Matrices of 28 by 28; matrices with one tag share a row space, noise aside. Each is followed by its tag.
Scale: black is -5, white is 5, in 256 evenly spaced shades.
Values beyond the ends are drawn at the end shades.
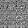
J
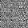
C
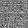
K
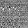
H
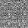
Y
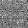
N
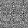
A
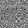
J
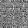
A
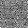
N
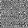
C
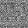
J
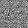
K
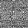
A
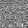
N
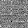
C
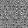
J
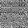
C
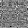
N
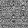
A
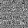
A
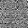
N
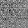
H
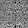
Y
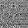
H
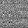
H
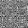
N
